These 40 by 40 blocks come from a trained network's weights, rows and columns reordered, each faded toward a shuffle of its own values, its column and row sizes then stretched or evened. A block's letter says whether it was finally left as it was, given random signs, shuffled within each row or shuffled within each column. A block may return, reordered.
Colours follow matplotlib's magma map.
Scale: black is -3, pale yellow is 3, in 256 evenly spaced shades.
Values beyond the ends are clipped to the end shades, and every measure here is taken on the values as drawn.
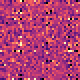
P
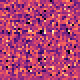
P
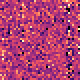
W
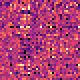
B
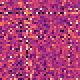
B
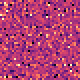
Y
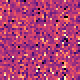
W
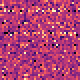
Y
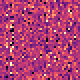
W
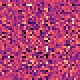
B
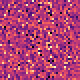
W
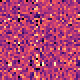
B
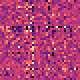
P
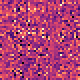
B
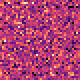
Y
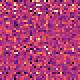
B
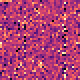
W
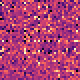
P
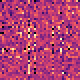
P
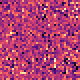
P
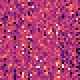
W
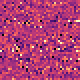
Y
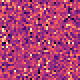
W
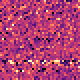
Y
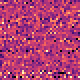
Y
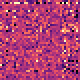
P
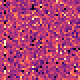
W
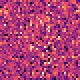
W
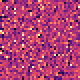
W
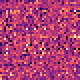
P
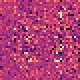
P
